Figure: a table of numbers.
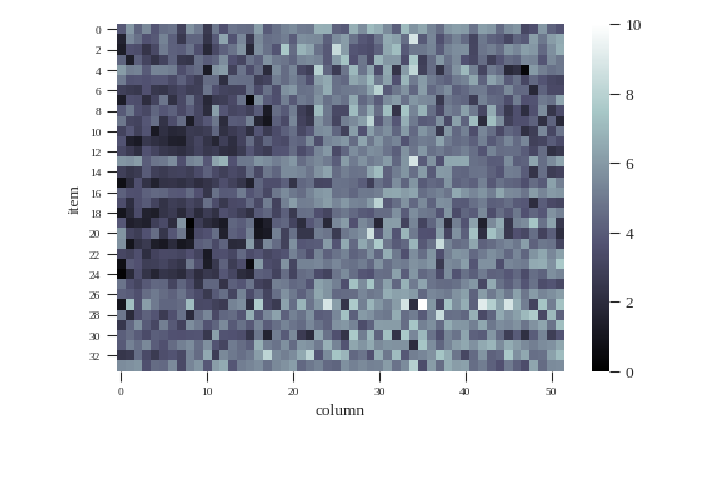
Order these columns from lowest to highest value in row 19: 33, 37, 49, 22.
33, 22, 49, 37
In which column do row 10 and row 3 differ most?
26
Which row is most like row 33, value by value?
13
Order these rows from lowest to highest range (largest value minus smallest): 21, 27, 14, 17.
14, 17, 21, 27
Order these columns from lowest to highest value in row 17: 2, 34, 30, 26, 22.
2, 34, 22, 26, 30
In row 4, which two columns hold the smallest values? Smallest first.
47, 10
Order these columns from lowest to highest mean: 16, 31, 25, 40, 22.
16, 22, 25, 40, 31
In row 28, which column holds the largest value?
37
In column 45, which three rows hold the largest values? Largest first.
27, 32, 31
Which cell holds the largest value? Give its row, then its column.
27, 35
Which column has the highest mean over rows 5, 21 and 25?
29
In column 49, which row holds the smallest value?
9
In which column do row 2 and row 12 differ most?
25
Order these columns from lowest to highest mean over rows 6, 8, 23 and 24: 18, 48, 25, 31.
18, 48, 25, 31
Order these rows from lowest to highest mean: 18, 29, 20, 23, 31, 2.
18, 20, 23, 2, 29, 31
